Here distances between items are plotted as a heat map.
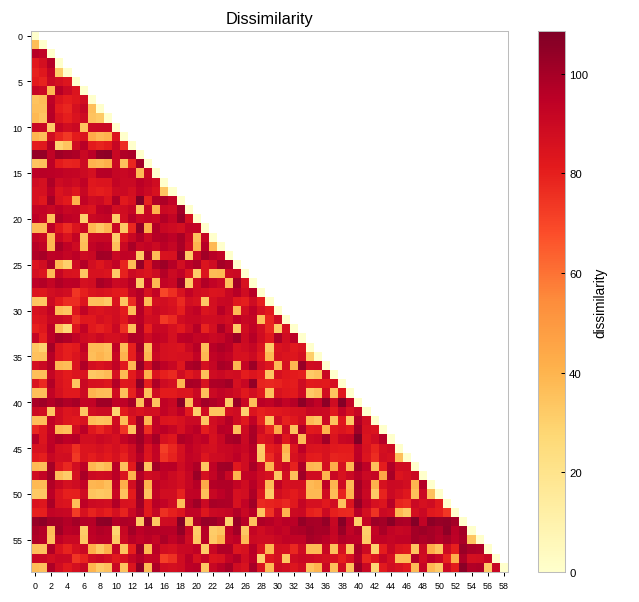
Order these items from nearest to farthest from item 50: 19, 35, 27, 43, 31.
35, 43, 31, 19, 27
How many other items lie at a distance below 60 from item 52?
5
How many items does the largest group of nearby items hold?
19
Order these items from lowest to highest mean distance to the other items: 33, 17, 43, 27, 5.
43, 5, 17, 27, 33
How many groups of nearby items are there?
8
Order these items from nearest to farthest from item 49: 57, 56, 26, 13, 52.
56, 52, 26, 57, 13
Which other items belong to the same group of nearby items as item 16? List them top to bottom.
17
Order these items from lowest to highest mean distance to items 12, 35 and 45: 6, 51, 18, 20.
51, 18, 6, 20
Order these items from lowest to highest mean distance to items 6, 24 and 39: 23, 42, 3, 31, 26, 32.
26, 42, 23, 31, 32, 3
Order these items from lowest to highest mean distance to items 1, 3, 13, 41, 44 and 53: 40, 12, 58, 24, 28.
24, 40, 12, 58, 28
